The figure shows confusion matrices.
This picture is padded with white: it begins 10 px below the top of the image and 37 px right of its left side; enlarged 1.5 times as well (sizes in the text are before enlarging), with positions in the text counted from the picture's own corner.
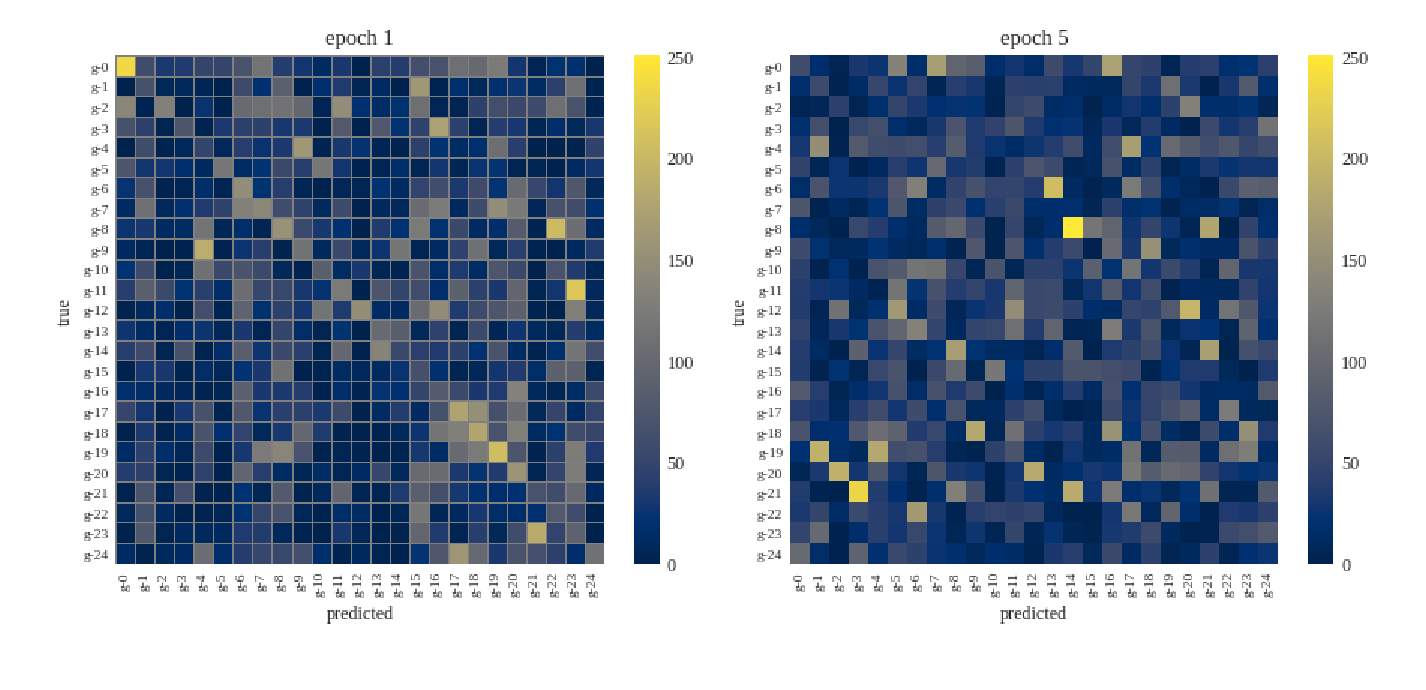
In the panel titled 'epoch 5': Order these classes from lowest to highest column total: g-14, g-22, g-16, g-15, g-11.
g-15, g-22, g-14, g-11, g-16
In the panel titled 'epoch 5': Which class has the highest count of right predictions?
g-6
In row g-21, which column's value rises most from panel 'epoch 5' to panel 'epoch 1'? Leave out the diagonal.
g-23
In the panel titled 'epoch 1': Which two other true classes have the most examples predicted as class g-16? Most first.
g-3, g-12
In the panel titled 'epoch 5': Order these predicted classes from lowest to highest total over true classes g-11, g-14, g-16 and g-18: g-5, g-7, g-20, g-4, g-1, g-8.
g-20, g-1, g-4, g-7, g-8, g-5
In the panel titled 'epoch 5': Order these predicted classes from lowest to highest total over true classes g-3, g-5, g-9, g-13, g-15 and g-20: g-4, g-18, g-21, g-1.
g-1, g-21, g-4, g-18
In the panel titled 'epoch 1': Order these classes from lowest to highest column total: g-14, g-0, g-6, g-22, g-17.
g-14, g-0, g-22, g-17, g-6
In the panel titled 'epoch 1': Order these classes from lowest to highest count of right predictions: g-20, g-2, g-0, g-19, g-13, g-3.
g-3, g-13, g-2, g-20, g-19, g-0
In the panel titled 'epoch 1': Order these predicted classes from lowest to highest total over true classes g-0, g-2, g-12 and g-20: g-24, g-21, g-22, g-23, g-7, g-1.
g-24, g-21, g-1, g-22, g-7, g-23
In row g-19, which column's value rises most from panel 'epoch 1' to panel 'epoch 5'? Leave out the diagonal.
g-1
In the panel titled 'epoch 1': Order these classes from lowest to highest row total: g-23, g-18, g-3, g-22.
g-22, g-23, g-3, g-18
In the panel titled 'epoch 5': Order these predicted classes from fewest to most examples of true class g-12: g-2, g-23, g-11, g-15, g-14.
g-15, g-14, g-23, g-2, g-11
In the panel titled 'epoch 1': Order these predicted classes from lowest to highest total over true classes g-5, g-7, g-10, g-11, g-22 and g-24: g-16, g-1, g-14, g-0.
g-14, g-0, g-16, g-1
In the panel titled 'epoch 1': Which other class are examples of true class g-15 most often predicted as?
g-8
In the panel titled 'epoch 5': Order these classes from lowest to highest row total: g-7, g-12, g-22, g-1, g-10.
g-7, g-1, g-22, g-10, g-12
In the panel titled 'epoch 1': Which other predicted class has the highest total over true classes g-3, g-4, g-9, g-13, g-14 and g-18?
g-16
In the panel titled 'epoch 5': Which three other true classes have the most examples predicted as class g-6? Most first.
g-22, g-13, g-10
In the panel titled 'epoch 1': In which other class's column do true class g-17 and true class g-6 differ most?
g-18
